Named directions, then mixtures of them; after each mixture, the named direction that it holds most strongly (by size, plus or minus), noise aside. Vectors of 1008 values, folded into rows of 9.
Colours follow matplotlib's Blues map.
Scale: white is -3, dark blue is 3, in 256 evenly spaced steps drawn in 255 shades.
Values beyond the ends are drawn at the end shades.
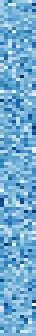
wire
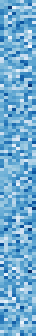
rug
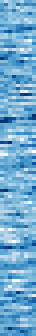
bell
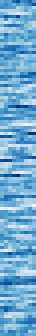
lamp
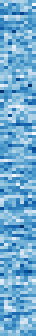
lamp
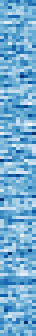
lamp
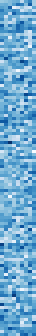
rug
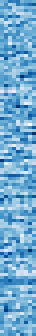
lamp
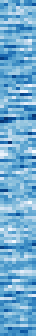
bell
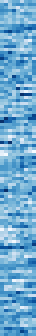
bell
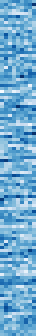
lamp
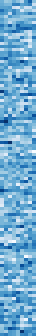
bell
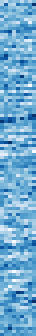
bell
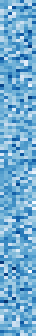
rug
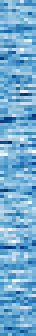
bell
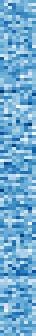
wire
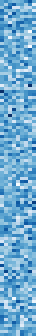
rug
